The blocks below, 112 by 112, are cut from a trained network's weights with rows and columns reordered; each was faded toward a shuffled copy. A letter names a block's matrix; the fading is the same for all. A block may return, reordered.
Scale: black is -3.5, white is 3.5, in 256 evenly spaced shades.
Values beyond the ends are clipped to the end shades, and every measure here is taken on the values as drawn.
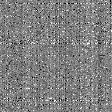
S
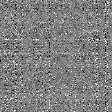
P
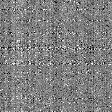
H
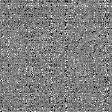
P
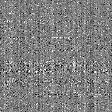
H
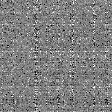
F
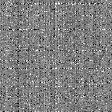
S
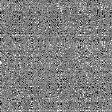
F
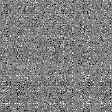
F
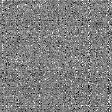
P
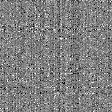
S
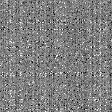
S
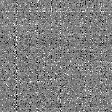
P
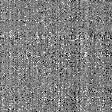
H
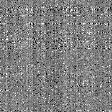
H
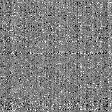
H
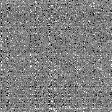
P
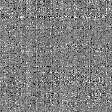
H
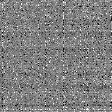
F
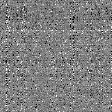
F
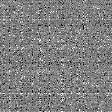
F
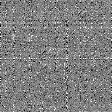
F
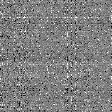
F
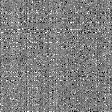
H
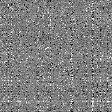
F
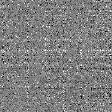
F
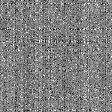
S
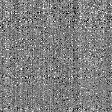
H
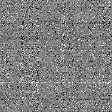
F
